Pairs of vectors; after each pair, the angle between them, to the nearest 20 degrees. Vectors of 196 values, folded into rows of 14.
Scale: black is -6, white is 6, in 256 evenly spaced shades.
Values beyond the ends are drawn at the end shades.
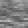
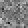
80 degrees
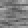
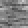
20 degrees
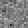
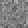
100 degrees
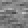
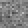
60 degrees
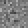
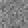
120 degrees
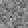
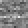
60 degrees
